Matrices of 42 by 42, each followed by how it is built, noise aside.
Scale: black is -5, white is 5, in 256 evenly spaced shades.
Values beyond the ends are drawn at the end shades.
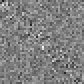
banded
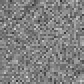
Hankel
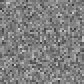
repeating columns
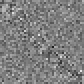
banded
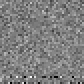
uneven rows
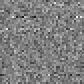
uneven rows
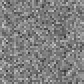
repeating rows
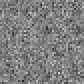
repeating columns
